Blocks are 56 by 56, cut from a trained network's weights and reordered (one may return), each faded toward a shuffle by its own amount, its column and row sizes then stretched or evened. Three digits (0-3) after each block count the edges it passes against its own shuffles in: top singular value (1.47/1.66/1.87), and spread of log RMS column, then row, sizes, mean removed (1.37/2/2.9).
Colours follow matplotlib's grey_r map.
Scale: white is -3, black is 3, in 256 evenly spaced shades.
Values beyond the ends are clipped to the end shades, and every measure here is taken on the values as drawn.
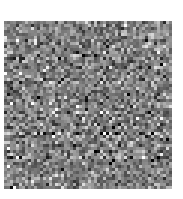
2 0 1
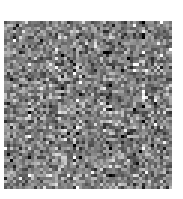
2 1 0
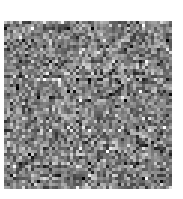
1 0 1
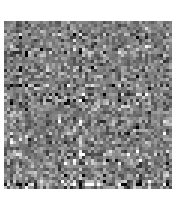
2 2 2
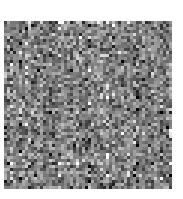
0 2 0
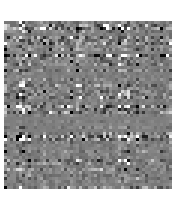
0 2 3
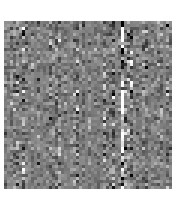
2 3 0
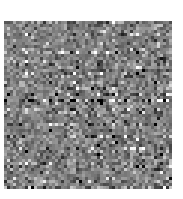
1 1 2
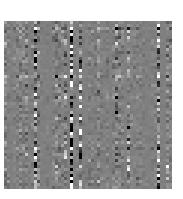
3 3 0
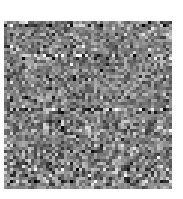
0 0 2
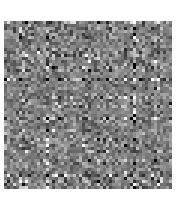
3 2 2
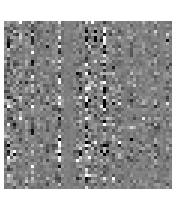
1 3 1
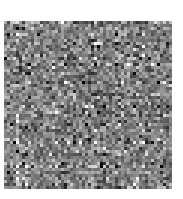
0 1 2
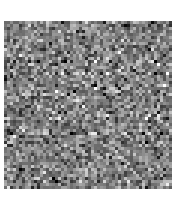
0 0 1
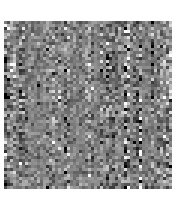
1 3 0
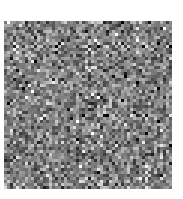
2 0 0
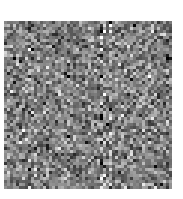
1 1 0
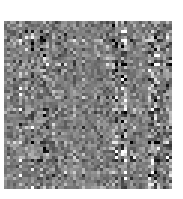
1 3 1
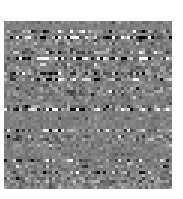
3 0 3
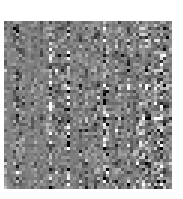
0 3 1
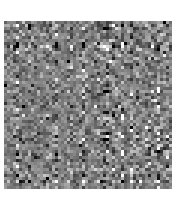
3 2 1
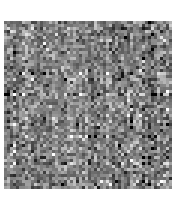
1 1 1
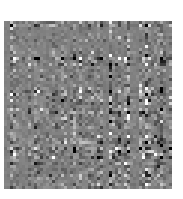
0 3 2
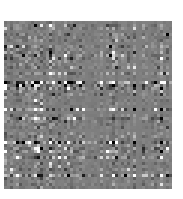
2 3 3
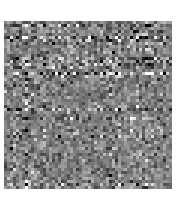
3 1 2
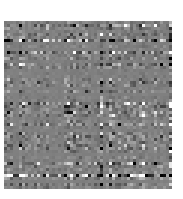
1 2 3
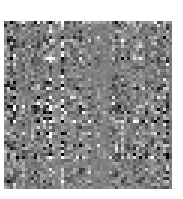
0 3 2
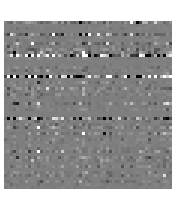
3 1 3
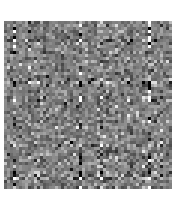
3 2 1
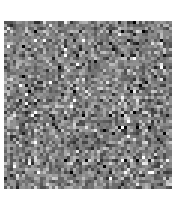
0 0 1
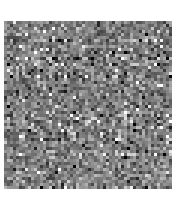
0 0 1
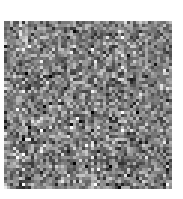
0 1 0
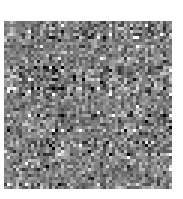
0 1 2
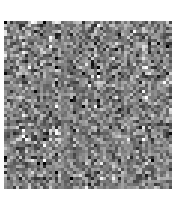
0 2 1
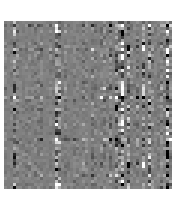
3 3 1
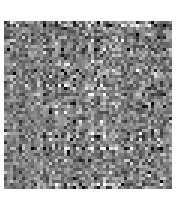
1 1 2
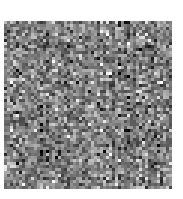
0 1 0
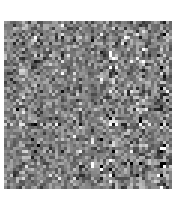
0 2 1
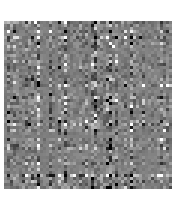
0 3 2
